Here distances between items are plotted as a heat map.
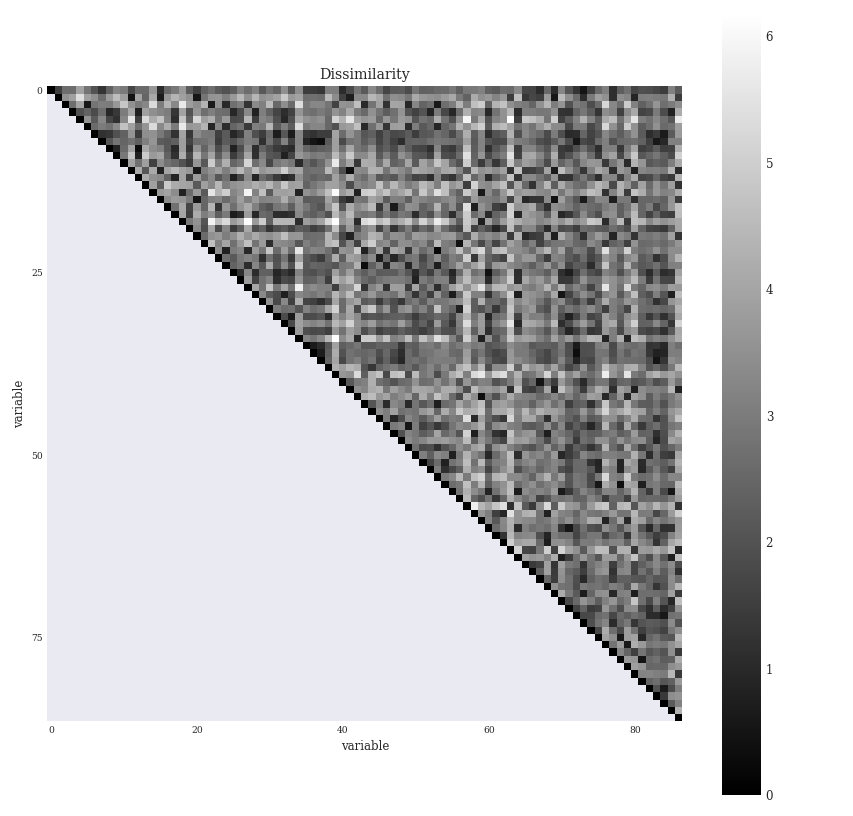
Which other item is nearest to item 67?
40
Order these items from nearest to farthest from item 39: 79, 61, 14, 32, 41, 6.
41, 6, 32, 61, 79, 14
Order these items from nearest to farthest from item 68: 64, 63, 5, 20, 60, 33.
33, 60, 64, 20, 5, 63
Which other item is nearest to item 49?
46
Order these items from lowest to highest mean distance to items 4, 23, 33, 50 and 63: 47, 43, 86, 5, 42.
47, 43, 5, 42, 86
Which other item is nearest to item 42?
59
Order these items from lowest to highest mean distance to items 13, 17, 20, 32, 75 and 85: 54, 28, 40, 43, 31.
28, 31, 54, 43, 40
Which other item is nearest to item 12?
8
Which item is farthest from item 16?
57
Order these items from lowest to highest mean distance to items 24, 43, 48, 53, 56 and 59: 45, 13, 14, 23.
23, 45, 13, 14
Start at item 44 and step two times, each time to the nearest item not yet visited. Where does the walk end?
31
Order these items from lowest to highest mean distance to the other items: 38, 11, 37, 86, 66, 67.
37, 67, 66, 38, 11, 86
